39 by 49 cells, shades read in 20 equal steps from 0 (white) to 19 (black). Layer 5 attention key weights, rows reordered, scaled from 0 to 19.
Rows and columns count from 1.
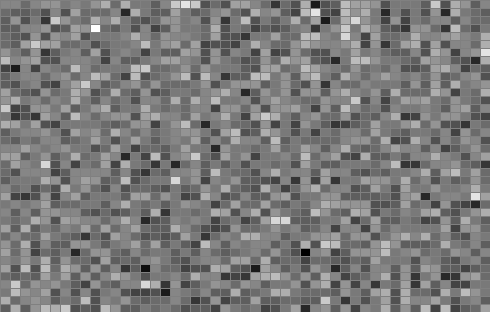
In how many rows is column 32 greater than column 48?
18
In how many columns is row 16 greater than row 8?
26
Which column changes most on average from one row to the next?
32
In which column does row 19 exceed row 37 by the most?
45
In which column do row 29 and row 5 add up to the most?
37
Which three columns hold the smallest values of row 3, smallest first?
36, 6, 25
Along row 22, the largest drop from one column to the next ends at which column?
22
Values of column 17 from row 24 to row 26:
13 8 12
